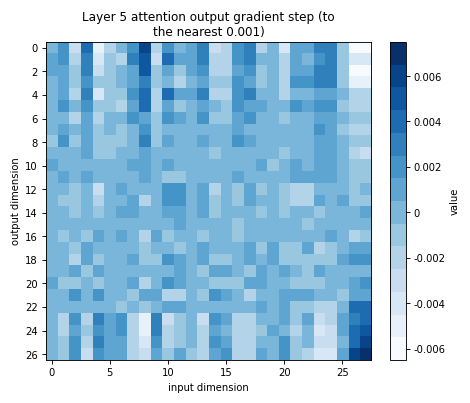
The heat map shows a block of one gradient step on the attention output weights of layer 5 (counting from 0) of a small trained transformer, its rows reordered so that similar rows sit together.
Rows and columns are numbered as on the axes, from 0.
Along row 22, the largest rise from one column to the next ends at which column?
26
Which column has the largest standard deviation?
27
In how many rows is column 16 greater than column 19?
11
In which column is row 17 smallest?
23
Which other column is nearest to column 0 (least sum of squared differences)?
12
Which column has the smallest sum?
4
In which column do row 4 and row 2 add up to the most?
8
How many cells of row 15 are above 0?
1
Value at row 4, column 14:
-0.002
